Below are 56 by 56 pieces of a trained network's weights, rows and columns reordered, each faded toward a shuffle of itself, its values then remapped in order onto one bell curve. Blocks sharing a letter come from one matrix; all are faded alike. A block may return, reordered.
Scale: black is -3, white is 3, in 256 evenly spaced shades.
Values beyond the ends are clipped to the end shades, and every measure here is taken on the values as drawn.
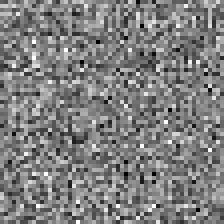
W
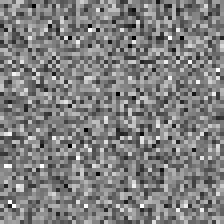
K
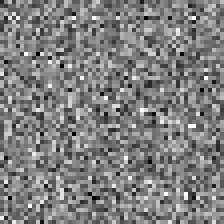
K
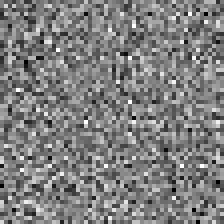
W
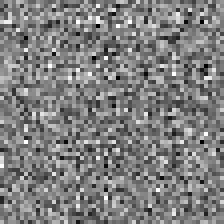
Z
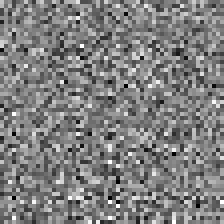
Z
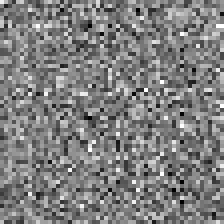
K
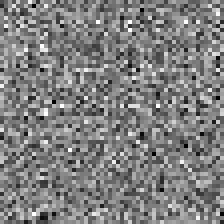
W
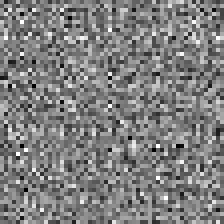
W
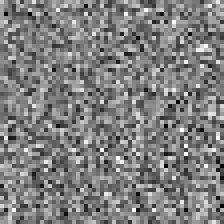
K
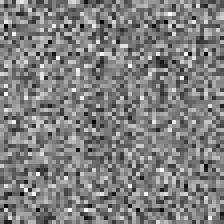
K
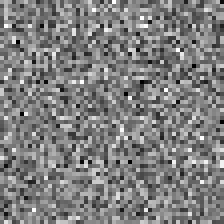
K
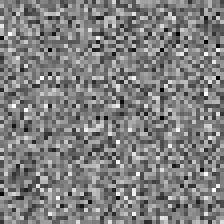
W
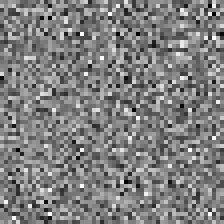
W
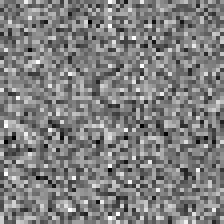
W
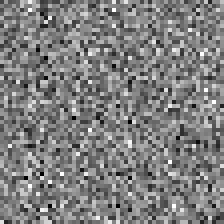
K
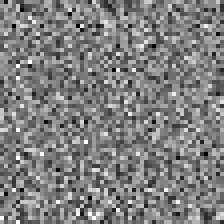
K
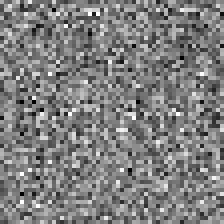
K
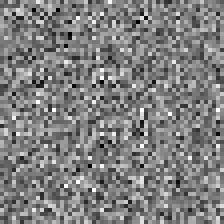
W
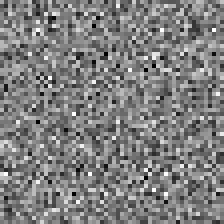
K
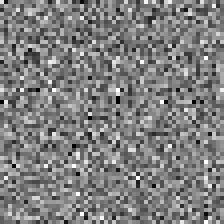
K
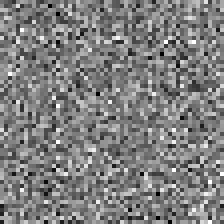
W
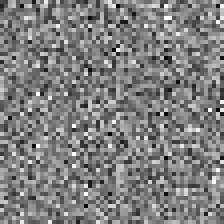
W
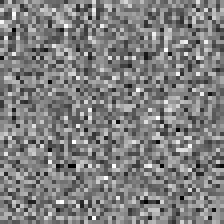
K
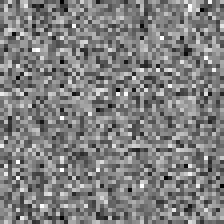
K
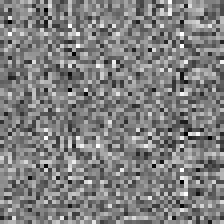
Z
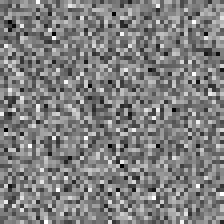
W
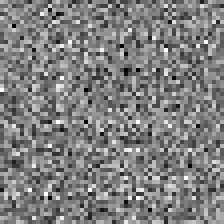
Z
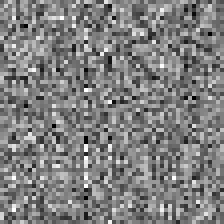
Z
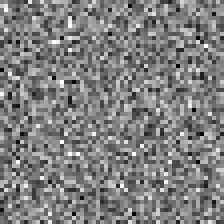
W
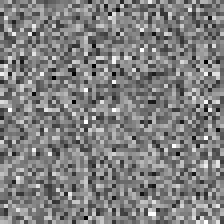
Z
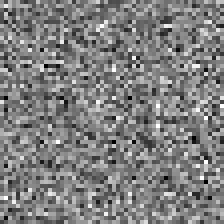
K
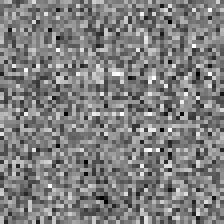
Z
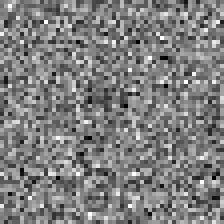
K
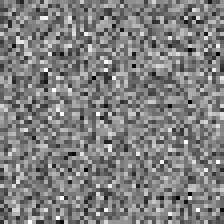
K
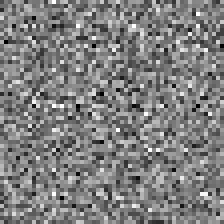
K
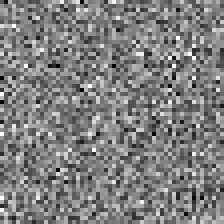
W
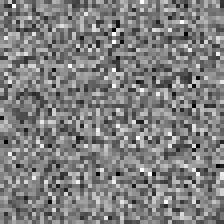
W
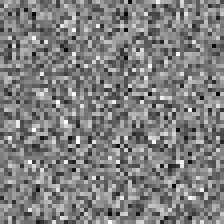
K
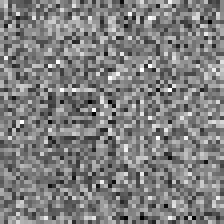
W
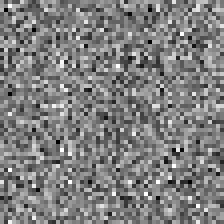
K
